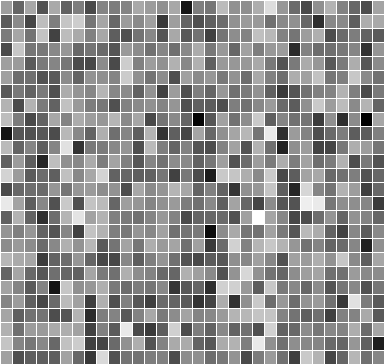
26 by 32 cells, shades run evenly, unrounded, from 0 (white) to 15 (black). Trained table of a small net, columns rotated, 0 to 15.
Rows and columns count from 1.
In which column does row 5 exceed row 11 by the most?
6
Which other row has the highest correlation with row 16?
22
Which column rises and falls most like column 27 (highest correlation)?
26
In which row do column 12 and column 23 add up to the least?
1
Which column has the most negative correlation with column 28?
16
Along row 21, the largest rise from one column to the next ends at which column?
5
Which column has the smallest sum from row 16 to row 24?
23
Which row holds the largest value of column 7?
11
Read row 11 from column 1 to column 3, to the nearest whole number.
4 9 7
